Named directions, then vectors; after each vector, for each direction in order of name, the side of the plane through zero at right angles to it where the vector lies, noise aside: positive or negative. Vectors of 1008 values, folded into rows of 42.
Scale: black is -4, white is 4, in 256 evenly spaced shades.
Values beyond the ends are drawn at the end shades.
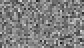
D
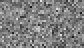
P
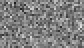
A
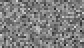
negative, negative, positive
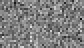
positive, positive, positive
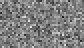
positive, positive, negative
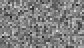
negative, positive, negative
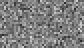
positive, positive, positive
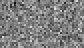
positive, positive, positive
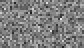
positive, negative, positive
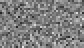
positive, positive, negative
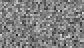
negative, negative, positive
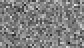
positive, negative, negative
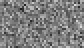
positive, negative, negative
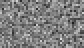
positive, negative, positive
